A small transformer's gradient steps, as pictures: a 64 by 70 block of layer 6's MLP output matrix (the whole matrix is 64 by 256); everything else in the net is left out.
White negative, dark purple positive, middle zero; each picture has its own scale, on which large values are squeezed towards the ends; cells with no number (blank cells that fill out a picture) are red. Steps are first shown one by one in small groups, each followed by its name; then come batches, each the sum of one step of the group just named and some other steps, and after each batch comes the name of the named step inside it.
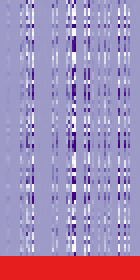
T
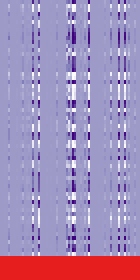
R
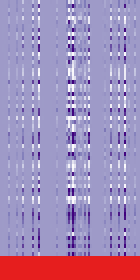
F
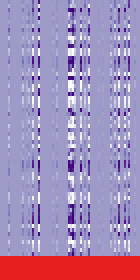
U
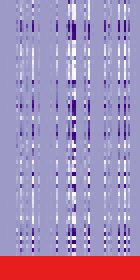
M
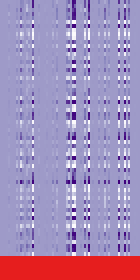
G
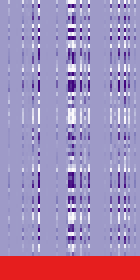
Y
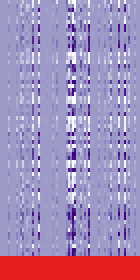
F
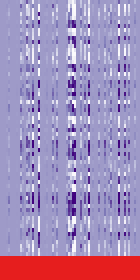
T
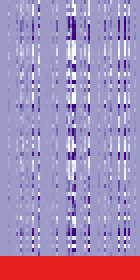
M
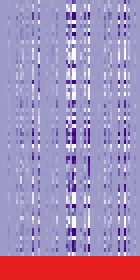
M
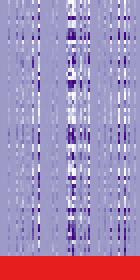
Y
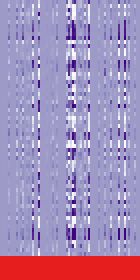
R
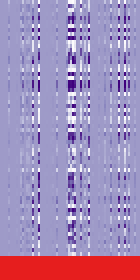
Y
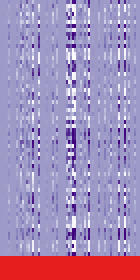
T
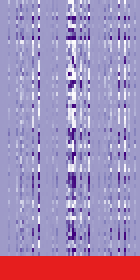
Y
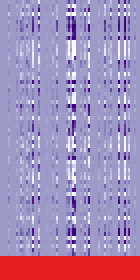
M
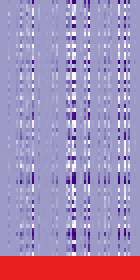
G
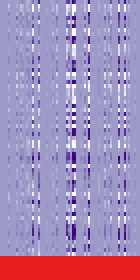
R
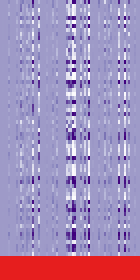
G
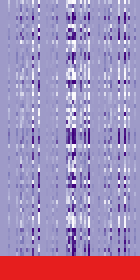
Y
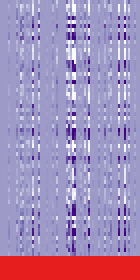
M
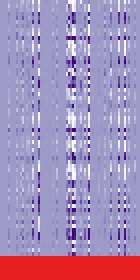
Y
